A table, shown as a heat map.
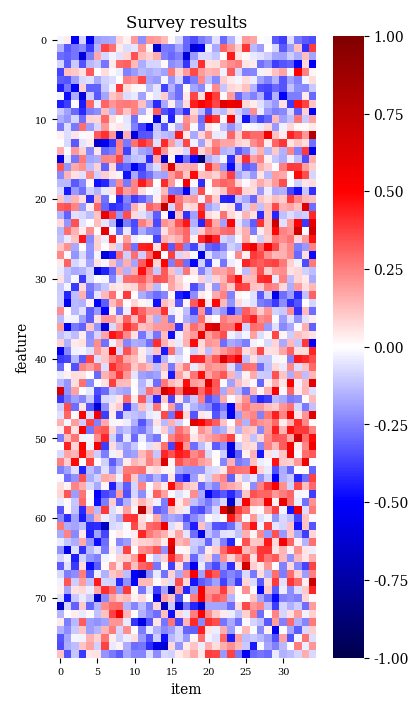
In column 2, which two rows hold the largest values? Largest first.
53, 23
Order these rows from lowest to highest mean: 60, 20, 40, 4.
60, 20, 4, 40
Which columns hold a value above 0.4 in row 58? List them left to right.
15, 25, 28, 30
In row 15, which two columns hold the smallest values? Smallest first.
19, 14
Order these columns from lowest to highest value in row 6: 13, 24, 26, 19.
19, 26, 13, 24
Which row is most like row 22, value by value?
69
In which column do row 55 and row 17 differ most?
32
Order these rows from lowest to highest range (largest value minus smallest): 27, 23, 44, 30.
30, 44, 27, 23
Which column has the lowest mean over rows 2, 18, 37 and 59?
3
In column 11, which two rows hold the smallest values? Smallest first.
67, 73
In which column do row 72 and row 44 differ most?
15
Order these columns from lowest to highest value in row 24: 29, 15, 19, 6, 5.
5, 19, 15, 29, 6
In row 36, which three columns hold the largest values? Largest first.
21, 20, 24
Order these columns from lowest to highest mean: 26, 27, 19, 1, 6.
1, 6, 27, 19, 26
